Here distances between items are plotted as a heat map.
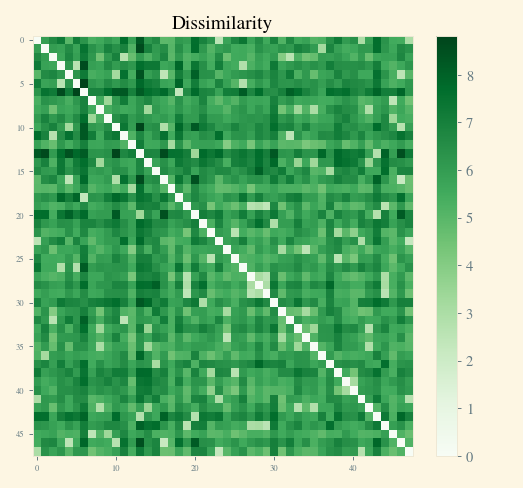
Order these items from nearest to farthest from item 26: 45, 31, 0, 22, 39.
45, 22, 31, 39, 0
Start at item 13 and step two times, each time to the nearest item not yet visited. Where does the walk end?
20
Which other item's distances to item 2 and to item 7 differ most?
11
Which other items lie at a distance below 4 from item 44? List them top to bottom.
19, 27, 28, 29
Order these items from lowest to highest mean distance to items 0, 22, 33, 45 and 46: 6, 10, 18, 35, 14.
35, 10, 14, 18, 6
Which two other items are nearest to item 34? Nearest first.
24, 31
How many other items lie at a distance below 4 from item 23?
3
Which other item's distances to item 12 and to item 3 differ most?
5
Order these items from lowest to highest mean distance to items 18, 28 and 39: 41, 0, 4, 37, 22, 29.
29, 22, 41, 0, 4, 37
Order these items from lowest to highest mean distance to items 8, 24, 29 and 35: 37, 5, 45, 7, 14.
14, 45, 7, 5, 37
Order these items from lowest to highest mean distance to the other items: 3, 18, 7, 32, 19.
19, 7, 32, 3, 18
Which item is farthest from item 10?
13
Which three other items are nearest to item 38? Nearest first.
25, 22, 40
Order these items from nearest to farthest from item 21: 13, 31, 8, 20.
31, 8, 20, 13
